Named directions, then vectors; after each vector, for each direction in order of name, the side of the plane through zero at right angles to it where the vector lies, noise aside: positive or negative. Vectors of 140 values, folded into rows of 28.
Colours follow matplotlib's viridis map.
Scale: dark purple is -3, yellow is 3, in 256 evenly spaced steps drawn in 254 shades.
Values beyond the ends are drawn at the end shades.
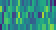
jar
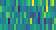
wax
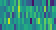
positive, negative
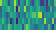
negative, negative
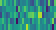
negative, negative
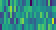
positive, negative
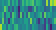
negative, positive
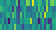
negative, positive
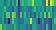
negative, positive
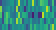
positive, positive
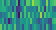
negative, positive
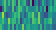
negative, negative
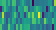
negative, negative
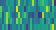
positive, positive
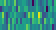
negative, negative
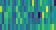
positive, positive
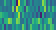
positive, negative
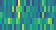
positive, negative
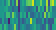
negative, positive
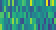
negative, positive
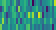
negative, negative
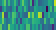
negative, negative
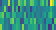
negative, positive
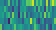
negative, positive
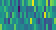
negative, positive
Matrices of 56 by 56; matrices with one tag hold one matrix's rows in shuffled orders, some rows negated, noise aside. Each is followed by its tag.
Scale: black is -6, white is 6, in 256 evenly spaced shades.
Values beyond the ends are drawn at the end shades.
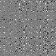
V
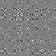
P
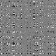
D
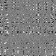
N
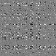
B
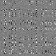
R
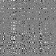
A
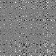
V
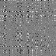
P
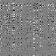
D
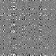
A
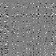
N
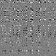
B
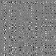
R
